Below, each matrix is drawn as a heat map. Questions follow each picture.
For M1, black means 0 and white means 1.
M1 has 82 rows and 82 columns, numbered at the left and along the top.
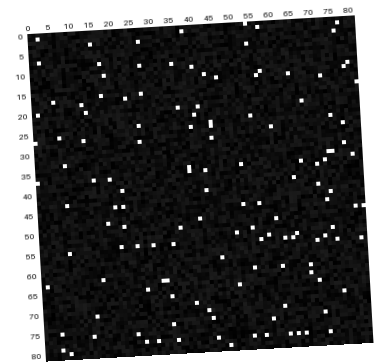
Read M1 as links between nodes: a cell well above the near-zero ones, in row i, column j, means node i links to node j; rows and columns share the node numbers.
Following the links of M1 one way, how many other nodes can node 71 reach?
8
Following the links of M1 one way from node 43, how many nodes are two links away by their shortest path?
3
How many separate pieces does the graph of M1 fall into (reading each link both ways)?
2
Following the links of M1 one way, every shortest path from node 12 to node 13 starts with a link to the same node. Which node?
node 78
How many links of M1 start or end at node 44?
5
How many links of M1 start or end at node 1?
6
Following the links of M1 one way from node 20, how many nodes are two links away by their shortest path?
10
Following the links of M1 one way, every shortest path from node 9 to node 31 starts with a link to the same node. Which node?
node 27
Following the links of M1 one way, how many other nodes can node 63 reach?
9
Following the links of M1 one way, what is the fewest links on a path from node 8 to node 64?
6
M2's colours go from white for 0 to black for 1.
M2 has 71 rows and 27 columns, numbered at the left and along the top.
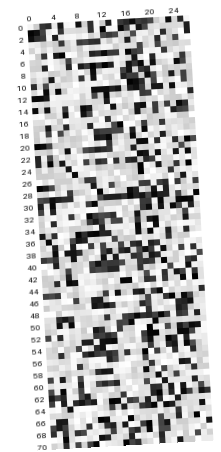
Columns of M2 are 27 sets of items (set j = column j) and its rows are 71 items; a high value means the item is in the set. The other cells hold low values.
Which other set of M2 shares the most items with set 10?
16
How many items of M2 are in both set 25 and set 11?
3
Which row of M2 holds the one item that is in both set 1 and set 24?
66
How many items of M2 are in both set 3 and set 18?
3
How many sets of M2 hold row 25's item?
3
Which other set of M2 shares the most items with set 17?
20
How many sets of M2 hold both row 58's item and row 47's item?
5
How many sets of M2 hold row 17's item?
7
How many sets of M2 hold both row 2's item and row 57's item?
2
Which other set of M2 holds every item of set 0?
2
